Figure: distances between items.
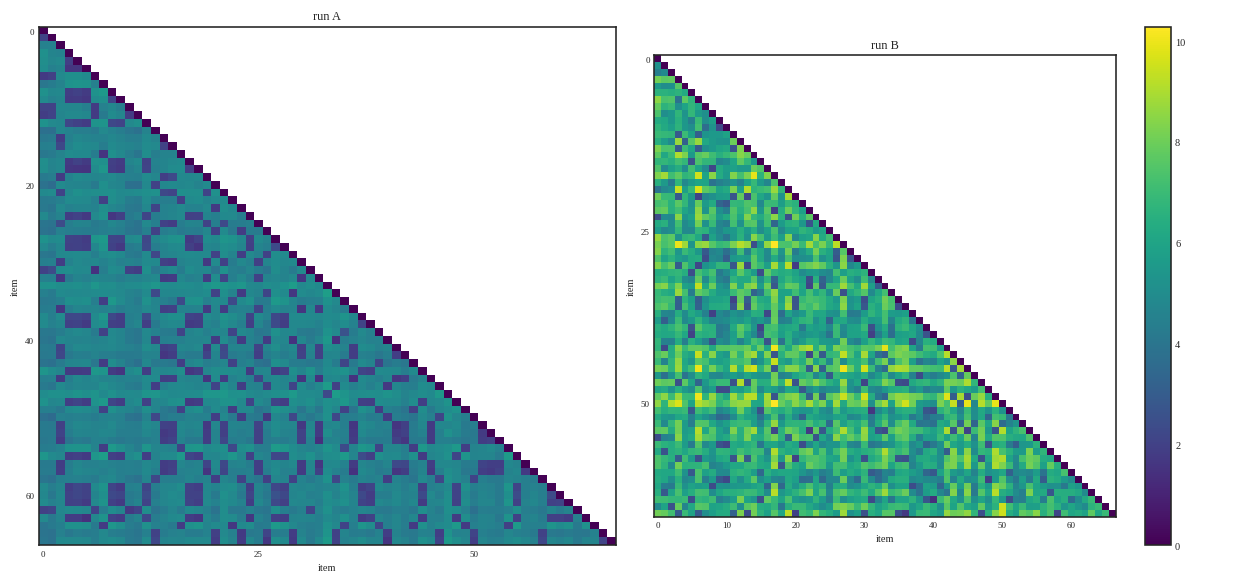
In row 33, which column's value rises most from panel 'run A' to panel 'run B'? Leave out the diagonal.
47
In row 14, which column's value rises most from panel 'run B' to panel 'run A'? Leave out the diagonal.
27
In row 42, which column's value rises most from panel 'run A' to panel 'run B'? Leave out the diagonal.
45
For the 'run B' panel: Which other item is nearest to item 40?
64
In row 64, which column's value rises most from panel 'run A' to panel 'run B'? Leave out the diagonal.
16
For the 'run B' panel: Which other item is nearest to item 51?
31
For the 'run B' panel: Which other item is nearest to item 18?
59
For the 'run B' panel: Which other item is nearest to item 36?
66
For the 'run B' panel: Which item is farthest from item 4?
27
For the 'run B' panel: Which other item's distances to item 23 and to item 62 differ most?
8
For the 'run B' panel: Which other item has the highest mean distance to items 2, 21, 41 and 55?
50
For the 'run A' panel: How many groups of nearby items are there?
6
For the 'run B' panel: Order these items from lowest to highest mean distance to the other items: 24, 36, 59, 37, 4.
37, 24, 4, 36, 59
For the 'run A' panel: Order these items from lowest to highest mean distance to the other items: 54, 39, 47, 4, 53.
53, 4, 39, 54, 47
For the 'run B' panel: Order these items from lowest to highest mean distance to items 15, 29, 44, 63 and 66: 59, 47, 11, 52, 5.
52, 5, 11, 47, 59
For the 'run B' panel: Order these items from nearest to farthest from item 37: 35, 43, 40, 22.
35, 40, 22, 43
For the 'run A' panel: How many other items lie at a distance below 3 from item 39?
8
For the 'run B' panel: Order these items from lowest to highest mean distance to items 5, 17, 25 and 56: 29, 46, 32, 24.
32, 24, 46, 29
